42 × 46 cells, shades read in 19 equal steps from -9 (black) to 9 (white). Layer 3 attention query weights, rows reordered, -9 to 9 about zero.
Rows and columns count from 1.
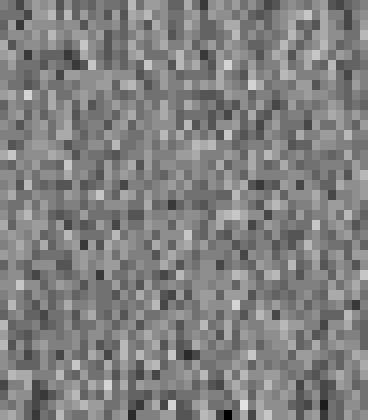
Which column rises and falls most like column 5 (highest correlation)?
41
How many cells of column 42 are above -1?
25
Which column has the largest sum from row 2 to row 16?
21
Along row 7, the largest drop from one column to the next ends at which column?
43
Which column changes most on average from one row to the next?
29
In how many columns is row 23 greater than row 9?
16
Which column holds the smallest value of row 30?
22
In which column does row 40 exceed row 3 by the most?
3
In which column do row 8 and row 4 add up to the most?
37
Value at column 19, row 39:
1
